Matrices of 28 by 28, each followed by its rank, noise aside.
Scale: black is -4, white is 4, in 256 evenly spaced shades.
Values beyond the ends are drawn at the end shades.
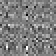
four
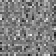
six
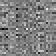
four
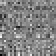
four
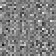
six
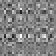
two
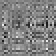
two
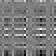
one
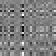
one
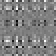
one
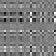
one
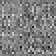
four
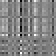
one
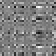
two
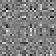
three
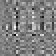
two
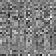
four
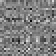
four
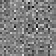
four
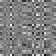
two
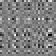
two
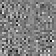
four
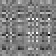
two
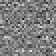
six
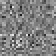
four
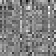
three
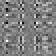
two
